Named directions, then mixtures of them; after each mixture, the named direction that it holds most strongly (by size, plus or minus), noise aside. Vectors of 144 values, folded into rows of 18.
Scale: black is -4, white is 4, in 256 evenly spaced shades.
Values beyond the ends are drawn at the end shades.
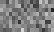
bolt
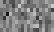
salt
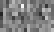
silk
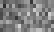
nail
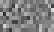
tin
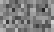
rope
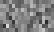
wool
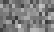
nail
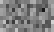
rope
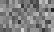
bolt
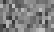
wool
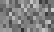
bolt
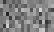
salt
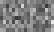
rope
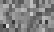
wool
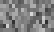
wool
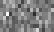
salt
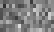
nail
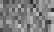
bolt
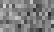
nail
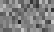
bolt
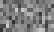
wool
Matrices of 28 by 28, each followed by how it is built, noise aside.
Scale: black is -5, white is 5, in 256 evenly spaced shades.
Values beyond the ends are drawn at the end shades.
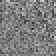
upper triangular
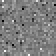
sparse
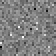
sparse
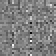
uneven columns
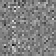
uneven columns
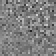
upper triangular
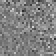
upper triangular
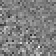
lower triangular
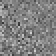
lower triangular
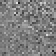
upper triangular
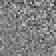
upper triangular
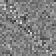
banded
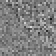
upper triangular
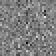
uneven columns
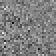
lower triangular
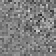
upper triangular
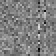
uneven columns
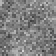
smooth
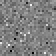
sparse
